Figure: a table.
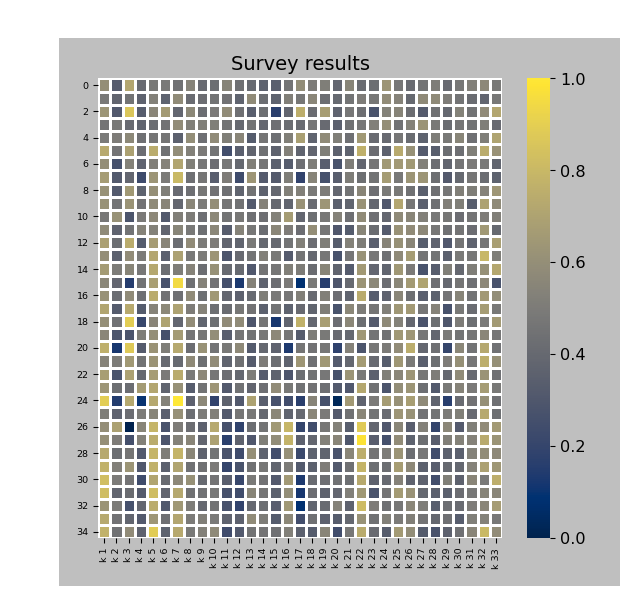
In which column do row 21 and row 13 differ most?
k 7
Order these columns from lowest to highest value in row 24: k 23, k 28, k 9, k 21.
k 28, k 23, k 9, k 21
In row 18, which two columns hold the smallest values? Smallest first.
k 15, k 4
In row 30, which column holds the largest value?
k 1
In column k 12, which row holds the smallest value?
15
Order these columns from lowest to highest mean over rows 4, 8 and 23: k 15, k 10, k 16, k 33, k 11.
k 11, k 15, k 16, k 10, k 33
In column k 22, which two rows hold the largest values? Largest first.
27, 26
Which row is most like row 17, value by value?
22
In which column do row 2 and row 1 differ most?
k 3
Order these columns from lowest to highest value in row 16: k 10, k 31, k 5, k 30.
k 31, k 30, k 10, k 5
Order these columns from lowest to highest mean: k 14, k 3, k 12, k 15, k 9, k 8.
k 12, k 15, k 14, k 9, k 8, k 3
